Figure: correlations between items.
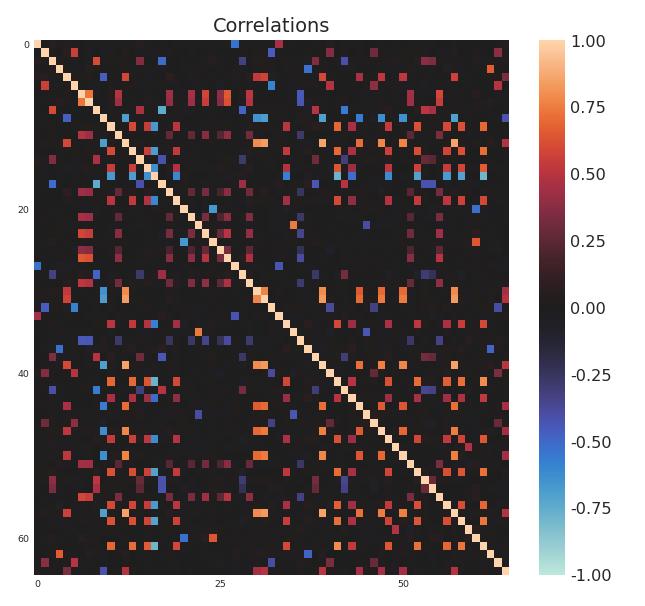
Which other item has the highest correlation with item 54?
8
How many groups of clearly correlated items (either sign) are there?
10
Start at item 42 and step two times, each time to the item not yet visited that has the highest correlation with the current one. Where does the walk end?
28
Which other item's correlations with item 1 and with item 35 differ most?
22
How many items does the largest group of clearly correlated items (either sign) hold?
13
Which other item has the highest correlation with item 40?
5
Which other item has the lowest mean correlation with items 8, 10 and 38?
17
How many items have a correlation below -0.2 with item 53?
3
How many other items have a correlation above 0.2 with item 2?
5
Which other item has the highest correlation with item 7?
6
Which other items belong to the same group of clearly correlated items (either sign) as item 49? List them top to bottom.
59
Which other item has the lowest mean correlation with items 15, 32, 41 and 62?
16
